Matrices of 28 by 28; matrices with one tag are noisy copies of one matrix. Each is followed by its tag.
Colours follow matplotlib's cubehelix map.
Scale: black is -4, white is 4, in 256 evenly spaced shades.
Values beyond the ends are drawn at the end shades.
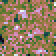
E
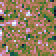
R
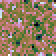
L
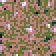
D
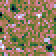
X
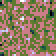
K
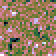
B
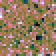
L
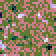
X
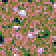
E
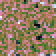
L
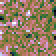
R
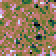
L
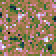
X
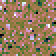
D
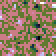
L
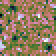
X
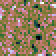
L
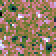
X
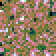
K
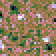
X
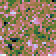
B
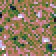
X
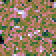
E
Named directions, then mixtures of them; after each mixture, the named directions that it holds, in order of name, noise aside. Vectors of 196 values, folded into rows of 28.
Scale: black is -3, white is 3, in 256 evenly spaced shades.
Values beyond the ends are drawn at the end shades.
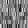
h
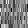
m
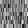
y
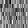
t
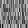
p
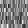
m, y.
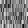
t, y.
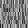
p.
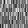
m, p, t.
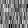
h, m, p.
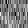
h, m, t.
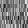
p, y.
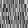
p, y.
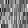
m.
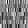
h.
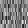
h, y.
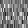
y.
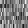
t, y.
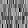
h, p.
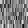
t, y.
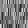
h.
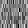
h, p.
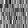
t.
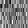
t.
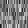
h.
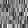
h, y.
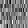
h, t.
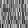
p.
